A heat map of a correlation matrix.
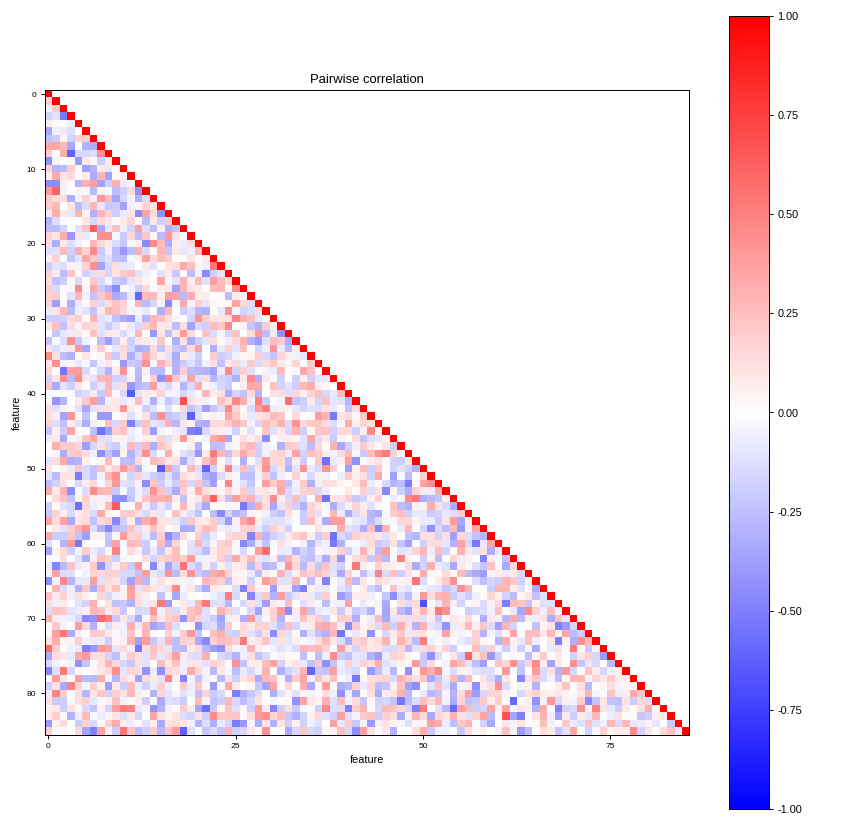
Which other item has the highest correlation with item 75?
56
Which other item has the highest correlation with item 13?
1
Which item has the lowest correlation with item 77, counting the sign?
35
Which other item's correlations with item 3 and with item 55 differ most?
8
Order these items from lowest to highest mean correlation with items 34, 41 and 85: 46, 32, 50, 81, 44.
46, 32, 44, 81, 50
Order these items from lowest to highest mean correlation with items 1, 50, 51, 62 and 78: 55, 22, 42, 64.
22, 55, 42, 64
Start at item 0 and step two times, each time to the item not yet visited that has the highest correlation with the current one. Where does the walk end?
70
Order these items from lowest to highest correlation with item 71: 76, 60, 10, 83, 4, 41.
60, 76, 10, 83, 41, 4
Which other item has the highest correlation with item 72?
2
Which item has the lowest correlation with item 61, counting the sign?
68
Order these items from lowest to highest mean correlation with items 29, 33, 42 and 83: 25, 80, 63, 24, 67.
63, 80, 67, 25, 24
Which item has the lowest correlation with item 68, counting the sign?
50
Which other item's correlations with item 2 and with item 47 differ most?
3
